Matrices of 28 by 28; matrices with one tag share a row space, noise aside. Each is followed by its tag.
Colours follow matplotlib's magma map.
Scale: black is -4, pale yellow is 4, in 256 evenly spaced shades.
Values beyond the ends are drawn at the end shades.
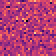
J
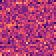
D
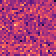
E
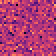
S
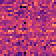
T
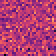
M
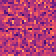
T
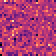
S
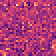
T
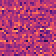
E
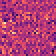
M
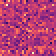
J
